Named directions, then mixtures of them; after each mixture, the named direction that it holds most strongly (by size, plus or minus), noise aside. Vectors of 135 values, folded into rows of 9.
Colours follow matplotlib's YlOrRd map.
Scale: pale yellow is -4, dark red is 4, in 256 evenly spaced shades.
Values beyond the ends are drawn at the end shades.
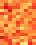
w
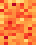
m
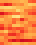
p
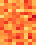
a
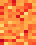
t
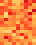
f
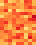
a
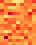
f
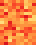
a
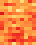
p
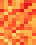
w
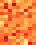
w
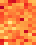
t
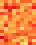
w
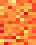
t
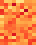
m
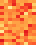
t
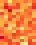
w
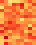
m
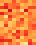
w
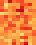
w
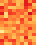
f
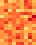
a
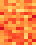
a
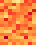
f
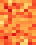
w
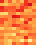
p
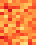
w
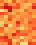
w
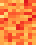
a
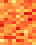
t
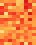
f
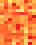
a
